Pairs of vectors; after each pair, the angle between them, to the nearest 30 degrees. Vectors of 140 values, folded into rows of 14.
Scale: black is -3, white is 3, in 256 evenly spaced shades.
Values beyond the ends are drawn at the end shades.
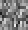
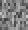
150 degrees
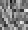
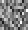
60 degrees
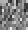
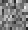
150 degrees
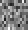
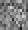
90 degrees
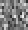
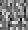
90 degrees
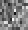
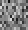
120 degrees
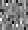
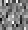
150 degrees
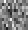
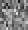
120 degrees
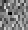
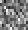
60 degrees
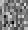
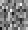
60 degrees
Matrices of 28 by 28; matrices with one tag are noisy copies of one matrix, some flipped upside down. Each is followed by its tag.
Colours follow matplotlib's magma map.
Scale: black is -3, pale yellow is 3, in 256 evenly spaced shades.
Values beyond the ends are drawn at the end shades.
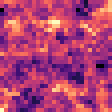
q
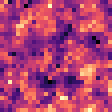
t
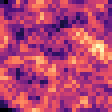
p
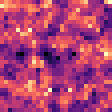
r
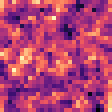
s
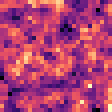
s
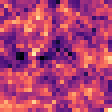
r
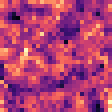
s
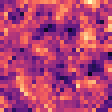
t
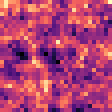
r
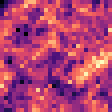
p
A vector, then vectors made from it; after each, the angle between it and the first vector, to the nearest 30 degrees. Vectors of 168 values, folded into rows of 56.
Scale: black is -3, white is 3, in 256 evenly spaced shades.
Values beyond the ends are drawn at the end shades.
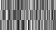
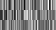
90 degrees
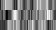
120 degrees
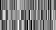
150 degrees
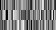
150 degrees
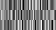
90 degrees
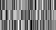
150 degrees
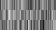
150 degrees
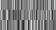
30 degrees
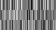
120 degrees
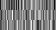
90 degrees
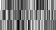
30 degrees
